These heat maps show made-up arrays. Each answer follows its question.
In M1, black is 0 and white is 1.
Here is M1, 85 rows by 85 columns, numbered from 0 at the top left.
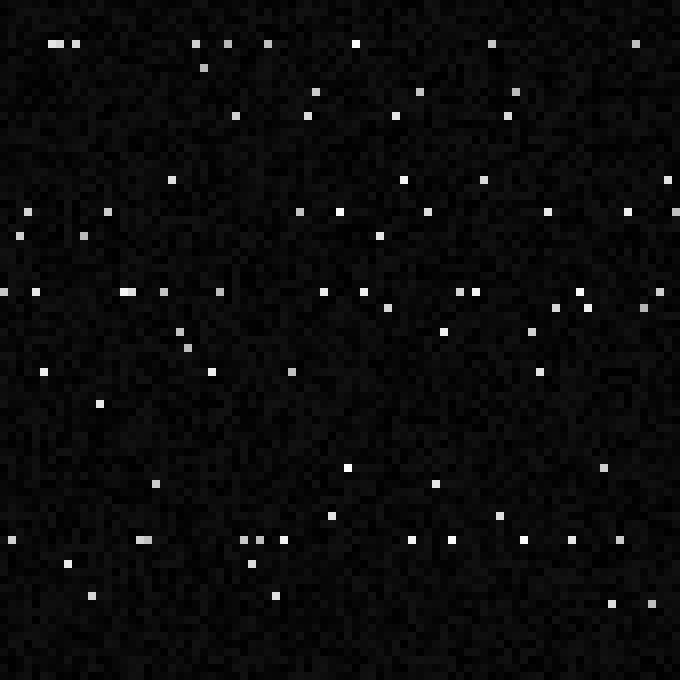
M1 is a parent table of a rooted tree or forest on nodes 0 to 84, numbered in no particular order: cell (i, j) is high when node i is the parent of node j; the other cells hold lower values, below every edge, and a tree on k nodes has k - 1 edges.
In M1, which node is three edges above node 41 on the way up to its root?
74
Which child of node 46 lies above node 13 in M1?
26
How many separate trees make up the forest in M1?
5
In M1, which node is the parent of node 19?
60
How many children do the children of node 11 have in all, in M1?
2
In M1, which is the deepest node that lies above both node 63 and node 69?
14
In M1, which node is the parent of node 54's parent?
22
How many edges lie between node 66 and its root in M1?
4
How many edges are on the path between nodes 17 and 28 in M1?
4
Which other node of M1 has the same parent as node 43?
75
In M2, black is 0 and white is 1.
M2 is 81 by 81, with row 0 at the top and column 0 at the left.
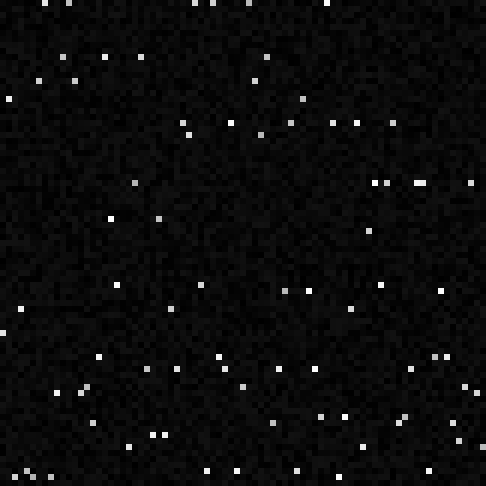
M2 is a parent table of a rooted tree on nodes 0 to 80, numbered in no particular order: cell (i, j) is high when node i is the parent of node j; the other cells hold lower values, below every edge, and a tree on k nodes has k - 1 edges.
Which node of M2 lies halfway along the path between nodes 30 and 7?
55
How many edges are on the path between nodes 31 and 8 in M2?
6
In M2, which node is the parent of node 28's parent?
48
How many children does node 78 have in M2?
5
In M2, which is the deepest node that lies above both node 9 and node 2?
65
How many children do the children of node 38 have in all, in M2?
6
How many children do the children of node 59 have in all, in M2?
9
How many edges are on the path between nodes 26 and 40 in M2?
6
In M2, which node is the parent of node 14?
64
